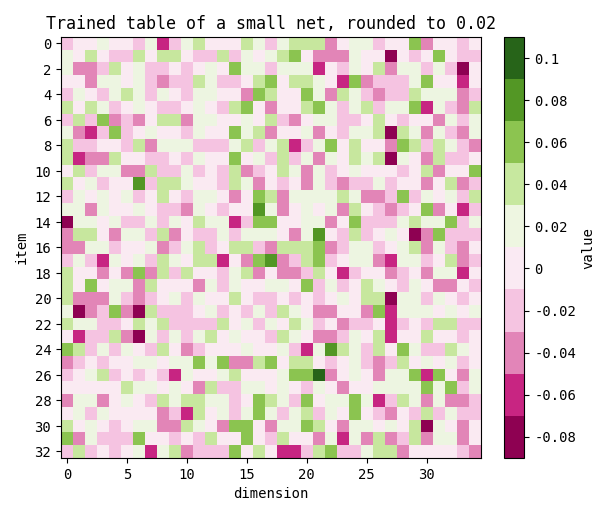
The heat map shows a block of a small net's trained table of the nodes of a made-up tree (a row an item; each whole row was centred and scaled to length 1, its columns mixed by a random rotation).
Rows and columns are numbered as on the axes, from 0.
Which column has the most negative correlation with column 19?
22
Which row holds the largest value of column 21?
26
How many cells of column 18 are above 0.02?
8
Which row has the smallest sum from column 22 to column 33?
18
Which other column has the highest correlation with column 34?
7
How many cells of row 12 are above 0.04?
2
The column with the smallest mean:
33
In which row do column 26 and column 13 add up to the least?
17
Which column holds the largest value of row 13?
16
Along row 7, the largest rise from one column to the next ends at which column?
28
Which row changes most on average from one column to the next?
31
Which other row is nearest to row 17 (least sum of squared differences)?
4
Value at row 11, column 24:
-0.02
